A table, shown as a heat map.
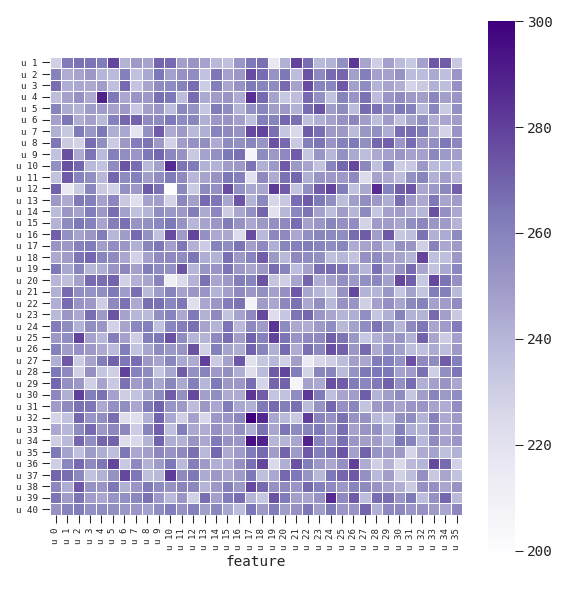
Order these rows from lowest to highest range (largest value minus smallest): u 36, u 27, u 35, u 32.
u 35, u 36, u 27, u 32
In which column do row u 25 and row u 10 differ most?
u 7
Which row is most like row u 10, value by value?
u 37
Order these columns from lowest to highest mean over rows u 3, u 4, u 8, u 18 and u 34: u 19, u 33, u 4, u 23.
u 33, u 19, u 23, u 4
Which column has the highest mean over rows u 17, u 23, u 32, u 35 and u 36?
u 18
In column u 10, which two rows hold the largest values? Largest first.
u 10, u 37
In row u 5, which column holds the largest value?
u 23
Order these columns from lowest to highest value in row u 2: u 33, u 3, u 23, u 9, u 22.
u 33, u 3, u 23, u 9, u 22
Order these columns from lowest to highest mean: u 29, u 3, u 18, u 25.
u 29, u 3, u 25, u 18
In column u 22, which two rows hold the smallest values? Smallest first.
u 27, u 28
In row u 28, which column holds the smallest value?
u 17
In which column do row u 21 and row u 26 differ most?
u 24
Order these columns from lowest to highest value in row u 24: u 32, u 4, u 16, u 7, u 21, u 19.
u 16, u 21, u 4, u 7, u 32, u 19
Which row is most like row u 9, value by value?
u 22
